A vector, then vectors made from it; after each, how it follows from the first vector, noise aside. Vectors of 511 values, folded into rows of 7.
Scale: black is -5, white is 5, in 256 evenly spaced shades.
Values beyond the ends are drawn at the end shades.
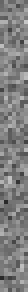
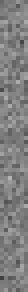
shrunk.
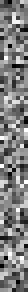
wrapped around, scaled up.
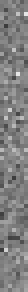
reversed, negated, partly zeroed.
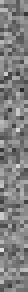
reversed.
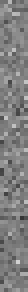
reversed, negated, partly zeroed.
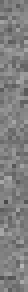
shrunk.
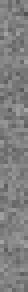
reversed, shrunk.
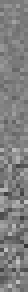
reversed, negated, partly zeroed.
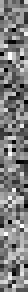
wrapped around, scaled up.
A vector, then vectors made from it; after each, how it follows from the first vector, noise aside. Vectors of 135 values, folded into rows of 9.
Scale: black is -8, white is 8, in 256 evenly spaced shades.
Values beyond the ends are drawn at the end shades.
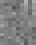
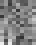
reversed, scaled up.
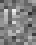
wrapped around, scaled up.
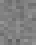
wrapped around, negated, shrunk.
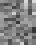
scaled up.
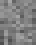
reversed, negated.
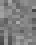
reversed, negated.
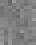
reversed, shrunk.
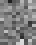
wrapped around, scaled up.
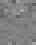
wrapped around, partly zeroed.
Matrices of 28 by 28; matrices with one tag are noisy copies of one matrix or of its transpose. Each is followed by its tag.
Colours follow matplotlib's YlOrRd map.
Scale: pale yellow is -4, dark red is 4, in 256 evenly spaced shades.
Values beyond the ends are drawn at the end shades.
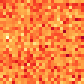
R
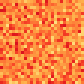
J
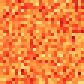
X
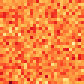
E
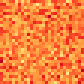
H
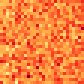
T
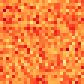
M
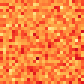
H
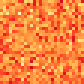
T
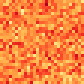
X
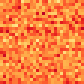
M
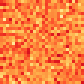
J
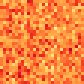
M
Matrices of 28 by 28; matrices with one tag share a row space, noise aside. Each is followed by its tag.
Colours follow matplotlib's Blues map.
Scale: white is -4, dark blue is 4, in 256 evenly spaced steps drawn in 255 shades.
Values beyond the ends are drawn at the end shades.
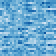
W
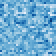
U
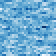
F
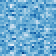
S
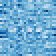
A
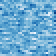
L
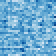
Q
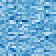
S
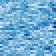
L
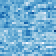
W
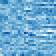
W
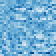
U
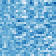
U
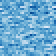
L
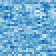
F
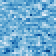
F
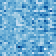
U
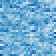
L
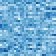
A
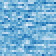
W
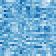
F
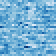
W
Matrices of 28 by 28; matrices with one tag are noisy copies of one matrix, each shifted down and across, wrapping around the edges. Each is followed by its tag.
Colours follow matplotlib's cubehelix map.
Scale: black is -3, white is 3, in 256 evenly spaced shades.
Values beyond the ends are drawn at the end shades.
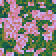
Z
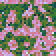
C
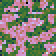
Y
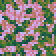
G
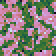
G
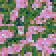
Y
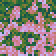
C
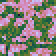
Y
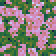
Z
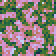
G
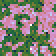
Z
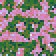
C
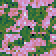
Y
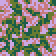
G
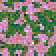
C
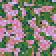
G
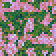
C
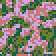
Y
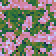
C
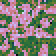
C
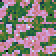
Y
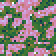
Y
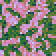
G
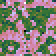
C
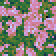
Z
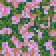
G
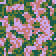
G
